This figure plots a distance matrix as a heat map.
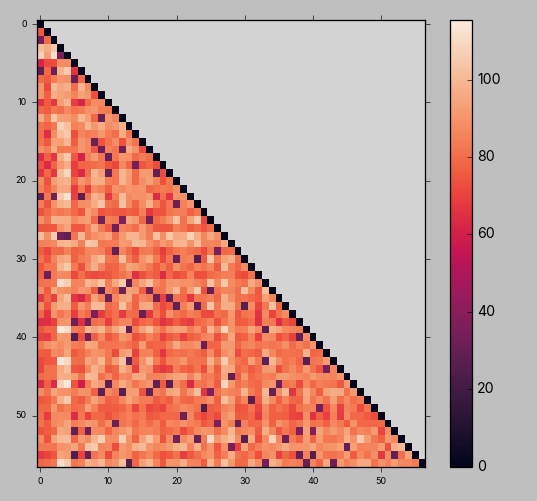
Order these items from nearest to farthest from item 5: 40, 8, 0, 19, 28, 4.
40, 0, 19, 8, 4, 28
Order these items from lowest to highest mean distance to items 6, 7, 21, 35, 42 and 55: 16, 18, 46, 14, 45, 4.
46, 18, 14, 16, 45, 4
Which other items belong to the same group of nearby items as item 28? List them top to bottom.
45, 54
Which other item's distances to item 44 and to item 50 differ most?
21
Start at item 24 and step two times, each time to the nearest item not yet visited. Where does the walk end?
41
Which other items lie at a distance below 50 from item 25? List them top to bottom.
9, 12, 16, 34, 47
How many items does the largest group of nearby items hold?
6
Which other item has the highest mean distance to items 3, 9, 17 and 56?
53
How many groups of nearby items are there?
16
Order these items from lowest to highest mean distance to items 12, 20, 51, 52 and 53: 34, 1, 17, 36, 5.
36, 5, 1, 34, 17
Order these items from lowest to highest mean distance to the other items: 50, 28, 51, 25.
50, 51, 25, 28
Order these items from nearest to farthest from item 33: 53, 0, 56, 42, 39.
39, 56, 0, 53, 42
